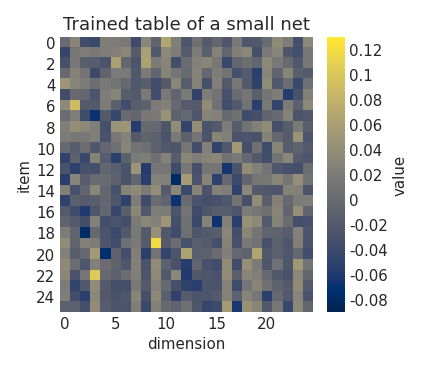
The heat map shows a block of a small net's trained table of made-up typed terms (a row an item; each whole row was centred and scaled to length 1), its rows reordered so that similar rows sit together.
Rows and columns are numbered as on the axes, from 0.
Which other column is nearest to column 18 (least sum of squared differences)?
7
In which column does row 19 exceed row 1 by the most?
9
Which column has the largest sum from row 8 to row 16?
23
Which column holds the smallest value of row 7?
3
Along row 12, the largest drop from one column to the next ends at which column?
8
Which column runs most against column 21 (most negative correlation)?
0
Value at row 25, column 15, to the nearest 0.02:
-0.04
